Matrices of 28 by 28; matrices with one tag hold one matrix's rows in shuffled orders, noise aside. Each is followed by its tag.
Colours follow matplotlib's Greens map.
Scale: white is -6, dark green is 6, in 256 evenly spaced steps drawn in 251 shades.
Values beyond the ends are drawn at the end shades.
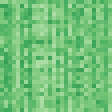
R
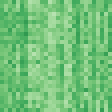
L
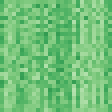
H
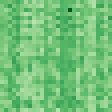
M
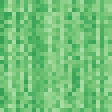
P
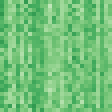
P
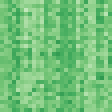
M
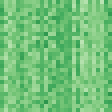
H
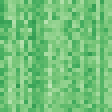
P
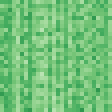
R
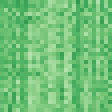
L
